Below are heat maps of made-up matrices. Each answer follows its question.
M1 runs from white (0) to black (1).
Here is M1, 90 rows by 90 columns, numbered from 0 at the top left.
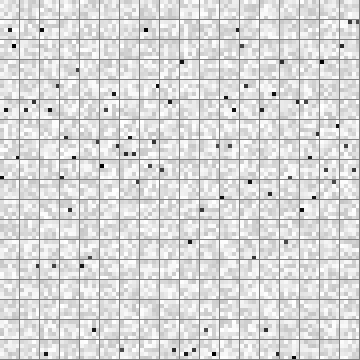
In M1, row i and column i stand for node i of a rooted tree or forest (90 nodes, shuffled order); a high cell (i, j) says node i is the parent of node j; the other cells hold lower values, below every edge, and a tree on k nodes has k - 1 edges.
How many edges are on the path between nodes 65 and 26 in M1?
2
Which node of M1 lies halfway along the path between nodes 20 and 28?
82
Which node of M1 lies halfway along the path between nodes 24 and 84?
38
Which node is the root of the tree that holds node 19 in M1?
52
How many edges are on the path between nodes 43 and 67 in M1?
3
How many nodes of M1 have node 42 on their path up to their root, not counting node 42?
12
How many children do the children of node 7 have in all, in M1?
4
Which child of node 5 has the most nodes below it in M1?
87
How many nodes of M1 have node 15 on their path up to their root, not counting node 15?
8
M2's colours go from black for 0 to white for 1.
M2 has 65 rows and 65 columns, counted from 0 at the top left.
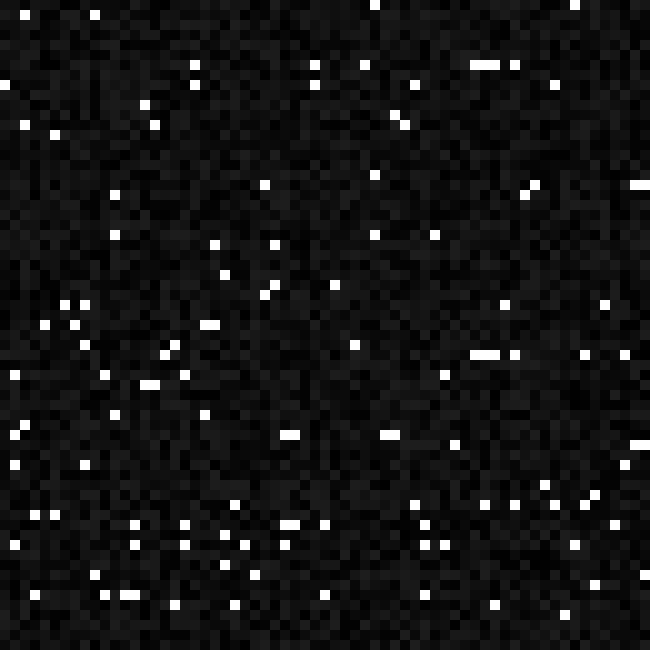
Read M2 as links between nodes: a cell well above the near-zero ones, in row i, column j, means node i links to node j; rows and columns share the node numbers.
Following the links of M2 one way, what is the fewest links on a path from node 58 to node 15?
3
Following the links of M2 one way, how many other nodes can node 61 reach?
2
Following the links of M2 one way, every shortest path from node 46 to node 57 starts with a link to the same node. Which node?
node 8
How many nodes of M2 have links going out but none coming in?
3
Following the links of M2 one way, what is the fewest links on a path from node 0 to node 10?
2
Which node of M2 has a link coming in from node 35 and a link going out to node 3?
node 51
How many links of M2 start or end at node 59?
8
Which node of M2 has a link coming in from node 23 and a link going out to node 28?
node 43
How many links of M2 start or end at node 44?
5
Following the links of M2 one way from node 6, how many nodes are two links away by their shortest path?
6
